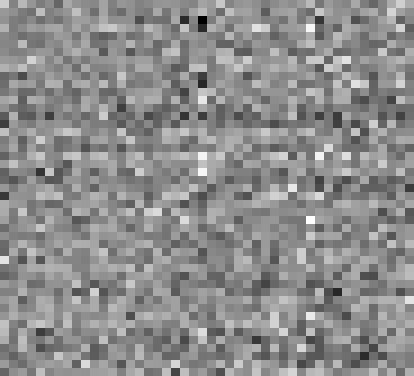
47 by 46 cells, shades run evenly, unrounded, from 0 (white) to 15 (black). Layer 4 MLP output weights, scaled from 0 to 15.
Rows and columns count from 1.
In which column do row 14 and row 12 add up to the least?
23
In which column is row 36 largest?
30
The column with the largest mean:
41
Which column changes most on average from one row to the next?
35
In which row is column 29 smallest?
4
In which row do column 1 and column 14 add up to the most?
16
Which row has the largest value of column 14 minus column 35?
28
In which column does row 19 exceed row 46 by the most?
10
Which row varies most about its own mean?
25
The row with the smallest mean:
20
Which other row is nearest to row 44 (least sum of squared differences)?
6
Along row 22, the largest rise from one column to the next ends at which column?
7
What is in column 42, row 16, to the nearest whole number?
3
